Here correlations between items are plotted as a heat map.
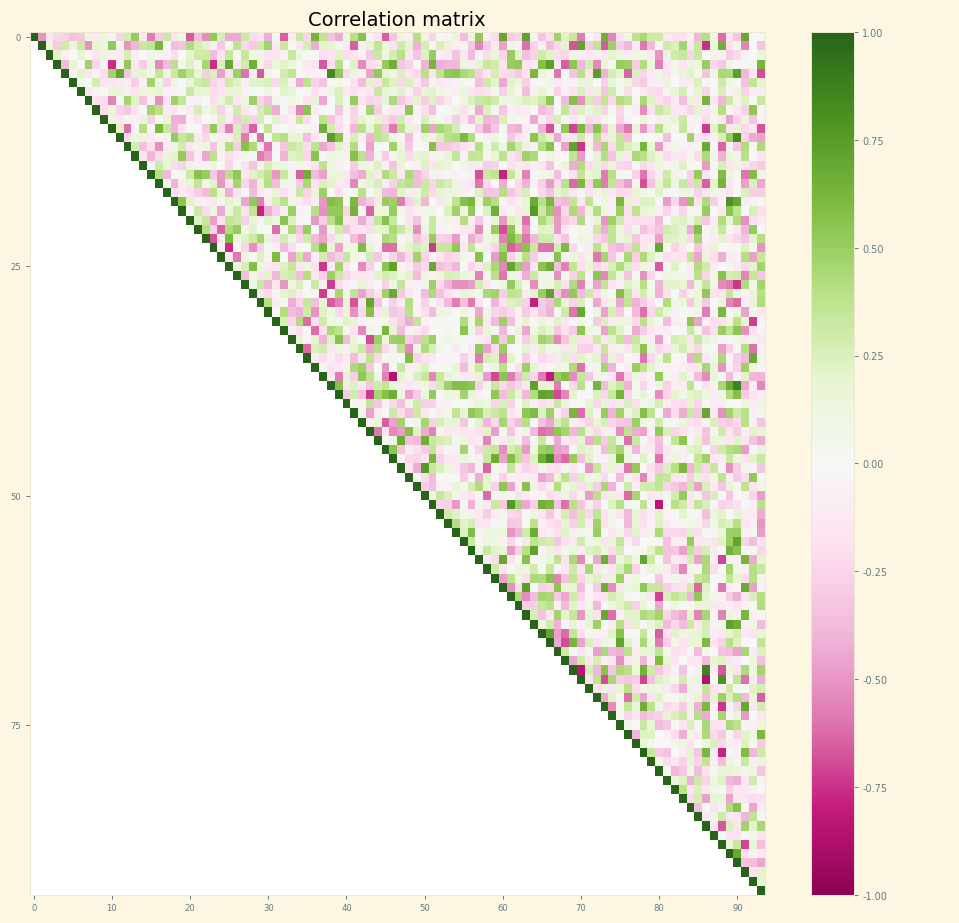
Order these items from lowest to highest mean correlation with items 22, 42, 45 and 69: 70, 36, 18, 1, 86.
70, 1, 36, 18, 86
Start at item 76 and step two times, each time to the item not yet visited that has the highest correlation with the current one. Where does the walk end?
3
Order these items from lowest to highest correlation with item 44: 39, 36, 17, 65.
36, 17, 65, 39
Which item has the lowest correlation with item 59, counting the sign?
37
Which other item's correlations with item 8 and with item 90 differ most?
11
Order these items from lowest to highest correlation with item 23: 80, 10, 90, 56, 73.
90, 73, 56, 10, 80
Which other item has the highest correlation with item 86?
69
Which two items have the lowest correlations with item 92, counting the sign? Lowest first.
31, 34
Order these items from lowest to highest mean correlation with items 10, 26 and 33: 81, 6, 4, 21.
81, 6, 21, 4
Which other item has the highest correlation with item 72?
4
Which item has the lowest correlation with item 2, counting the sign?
80
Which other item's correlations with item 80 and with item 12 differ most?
51
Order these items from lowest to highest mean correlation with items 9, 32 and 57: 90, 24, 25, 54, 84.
54, 25, 90, 84, 24
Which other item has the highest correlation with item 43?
29
